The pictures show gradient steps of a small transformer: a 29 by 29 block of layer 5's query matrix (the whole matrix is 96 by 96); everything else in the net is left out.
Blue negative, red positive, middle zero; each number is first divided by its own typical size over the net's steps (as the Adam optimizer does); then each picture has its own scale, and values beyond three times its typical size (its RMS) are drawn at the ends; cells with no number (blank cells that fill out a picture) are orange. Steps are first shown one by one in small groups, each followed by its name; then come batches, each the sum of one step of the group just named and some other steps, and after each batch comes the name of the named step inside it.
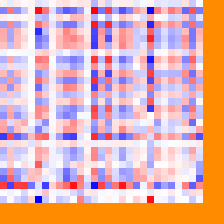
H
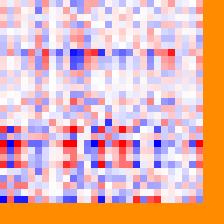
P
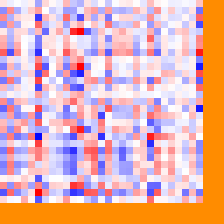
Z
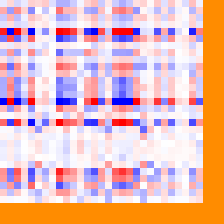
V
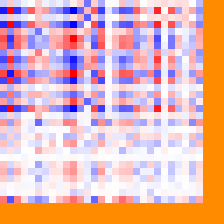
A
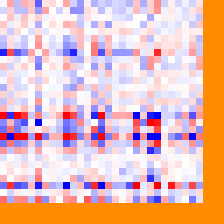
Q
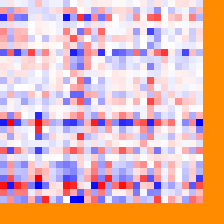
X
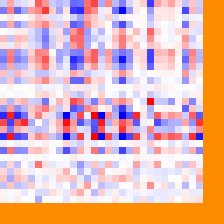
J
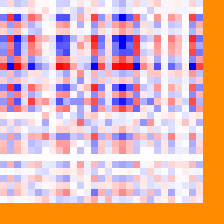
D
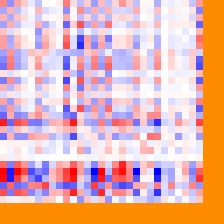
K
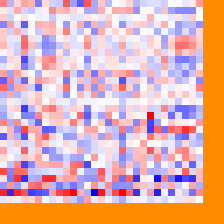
K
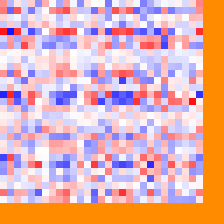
V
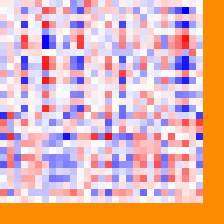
J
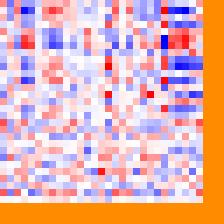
K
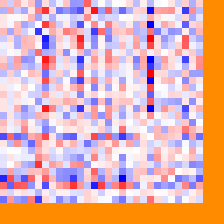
H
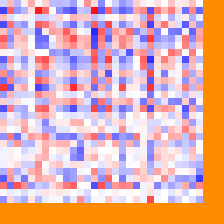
H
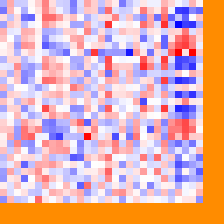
D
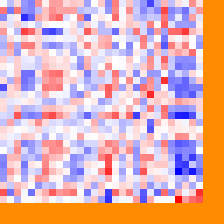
X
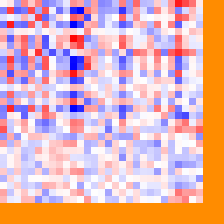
A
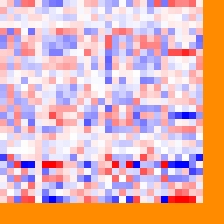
V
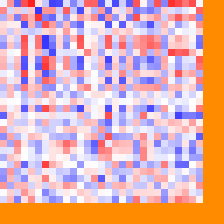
P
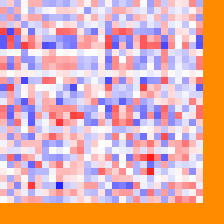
V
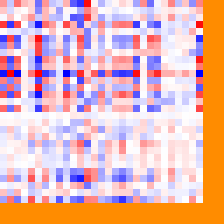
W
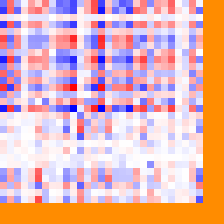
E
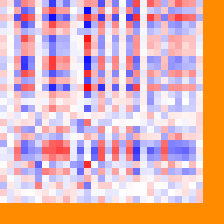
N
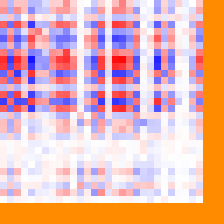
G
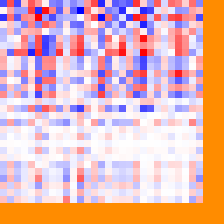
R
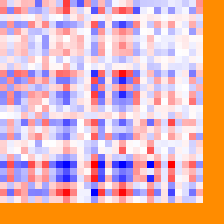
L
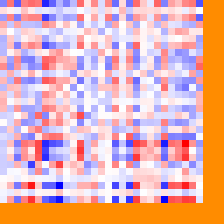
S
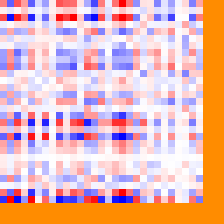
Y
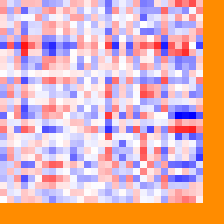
S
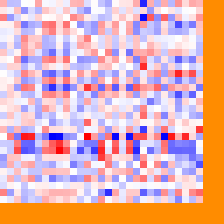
N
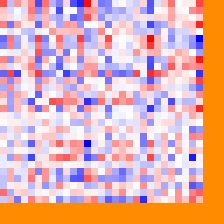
W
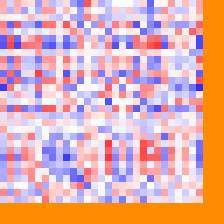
W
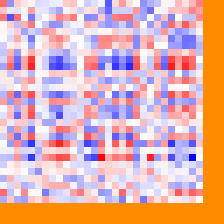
Y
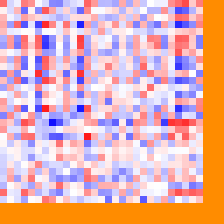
W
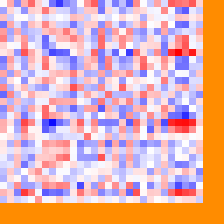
E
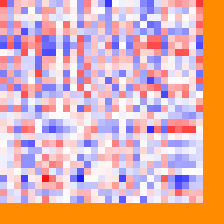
W
